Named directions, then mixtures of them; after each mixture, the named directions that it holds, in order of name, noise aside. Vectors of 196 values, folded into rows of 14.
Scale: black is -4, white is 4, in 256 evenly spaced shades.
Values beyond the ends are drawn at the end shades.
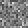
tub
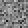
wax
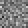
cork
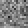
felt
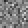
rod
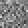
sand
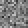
cork, felt, rod.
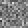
tub.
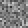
tub.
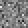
cork, rod, wax.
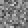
felt, rod.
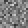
felt, rod.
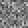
tub.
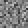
rod.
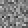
cork, felt.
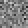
cork, rod.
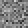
wax.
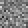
cork.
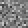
cork, sand, tub.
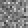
felt, tub, wax.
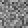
tub.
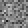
wax.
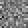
cork.
